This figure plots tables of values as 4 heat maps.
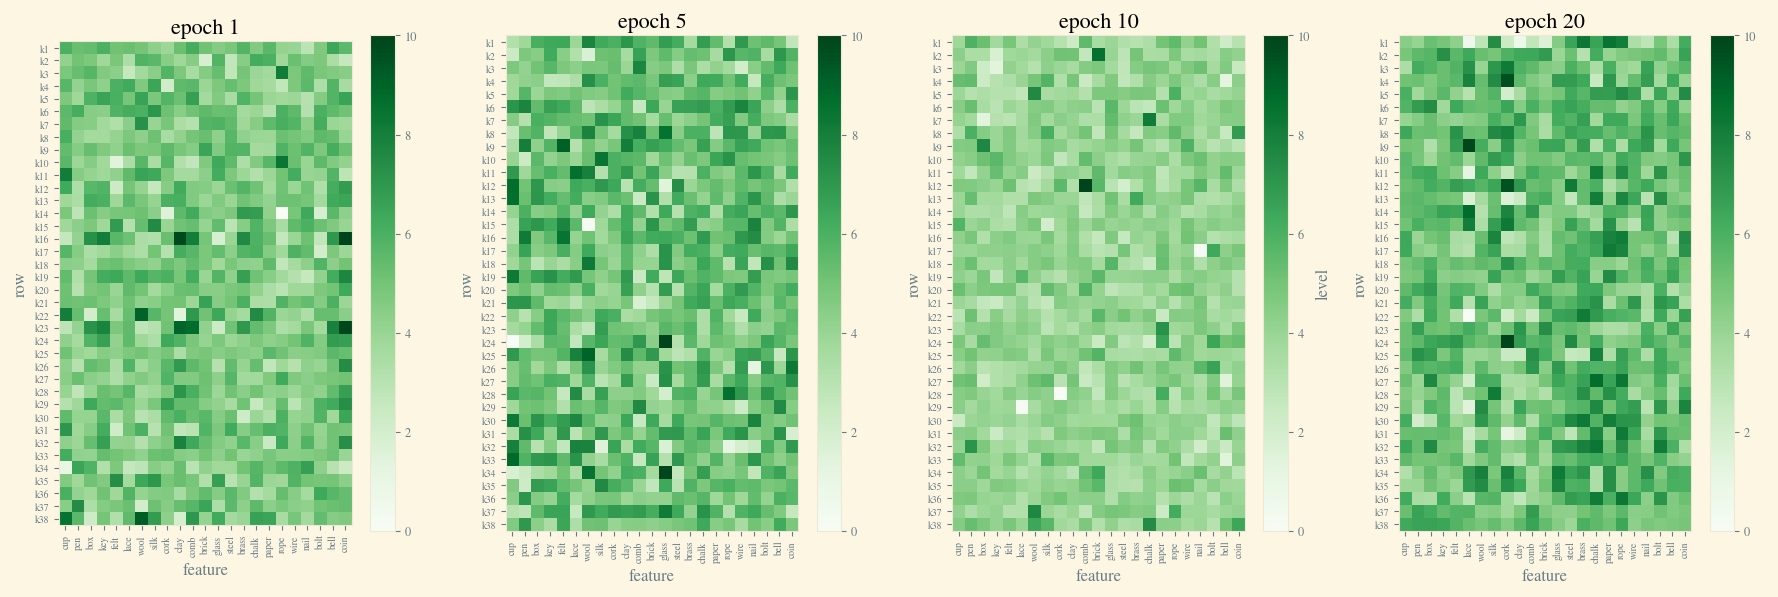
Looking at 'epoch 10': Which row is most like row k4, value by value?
k27
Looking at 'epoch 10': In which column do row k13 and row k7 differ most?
chalk
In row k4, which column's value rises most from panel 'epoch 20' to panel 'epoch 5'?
chalk
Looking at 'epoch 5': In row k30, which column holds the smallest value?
comb
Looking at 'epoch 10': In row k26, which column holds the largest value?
bolt
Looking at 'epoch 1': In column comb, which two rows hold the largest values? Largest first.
k23, k16
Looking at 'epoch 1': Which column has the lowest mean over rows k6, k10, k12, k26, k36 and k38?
felt
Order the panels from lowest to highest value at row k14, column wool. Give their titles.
epoch 20, epoch 10, epoch 1, epoch 5
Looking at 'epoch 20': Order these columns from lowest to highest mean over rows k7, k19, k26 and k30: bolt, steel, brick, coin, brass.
brick, coin, bolt, steel, brass
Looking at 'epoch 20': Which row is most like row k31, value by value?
k13
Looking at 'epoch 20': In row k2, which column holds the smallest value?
brass
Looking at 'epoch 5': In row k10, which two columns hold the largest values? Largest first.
silk, rope
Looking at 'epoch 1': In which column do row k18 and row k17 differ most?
bolt
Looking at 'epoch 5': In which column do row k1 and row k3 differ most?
wire
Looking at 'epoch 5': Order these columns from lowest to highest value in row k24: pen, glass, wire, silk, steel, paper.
pen, steel, wire, paper, silk, glass
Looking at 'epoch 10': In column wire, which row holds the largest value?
k9
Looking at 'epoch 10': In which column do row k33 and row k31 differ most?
bell
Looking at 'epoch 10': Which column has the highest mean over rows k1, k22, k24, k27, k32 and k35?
pen
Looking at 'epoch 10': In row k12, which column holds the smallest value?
steel
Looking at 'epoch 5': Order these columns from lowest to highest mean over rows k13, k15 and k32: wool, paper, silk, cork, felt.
silk, wool, paper, felt, cork
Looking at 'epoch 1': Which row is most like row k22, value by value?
k38
